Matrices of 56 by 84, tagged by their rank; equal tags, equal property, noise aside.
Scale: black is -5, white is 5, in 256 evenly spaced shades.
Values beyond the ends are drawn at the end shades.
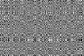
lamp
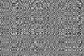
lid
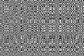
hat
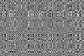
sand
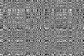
sand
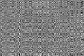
lamp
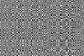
sand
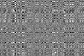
hat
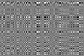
hat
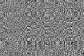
lid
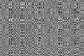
hat
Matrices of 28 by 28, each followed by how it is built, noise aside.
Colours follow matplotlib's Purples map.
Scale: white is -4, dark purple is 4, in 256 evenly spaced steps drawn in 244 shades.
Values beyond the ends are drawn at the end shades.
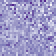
upper triangular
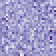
uneven columns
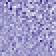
upper triangular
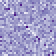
diagonal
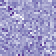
banded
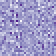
uneven columns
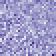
lower triangular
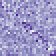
banded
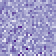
lower triangular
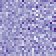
uneven columns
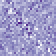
banded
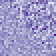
upper triangular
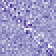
banded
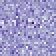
uneven rows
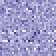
uneven rows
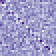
diagonal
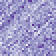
Hankel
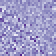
lower triangular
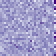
uneven columns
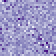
banded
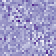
banded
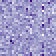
uneven columns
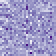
uneven columns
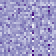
uneven columns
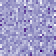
uneven columns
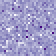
sparse
